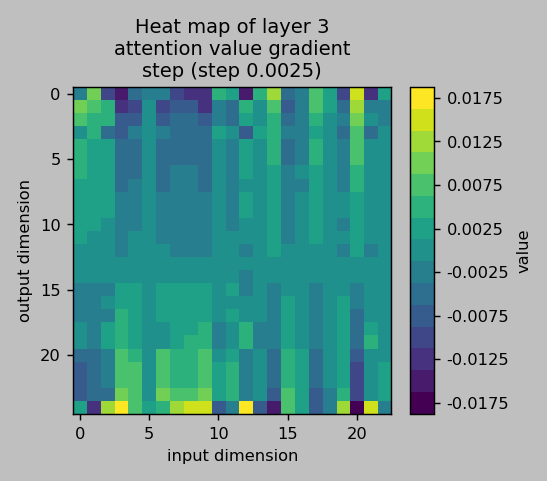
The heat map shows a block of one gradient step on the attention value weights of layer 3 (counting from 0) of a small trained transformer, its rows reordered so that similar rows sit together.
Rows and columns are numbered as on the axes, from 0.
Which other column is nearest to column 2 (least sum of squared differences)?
12
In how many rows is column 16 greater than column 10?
4
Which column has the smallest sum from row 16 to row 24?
20
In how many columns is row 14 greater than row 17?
6
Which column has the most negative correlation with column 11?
0
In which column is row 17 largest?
3
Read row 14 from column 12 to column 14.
-0.0025 0 0
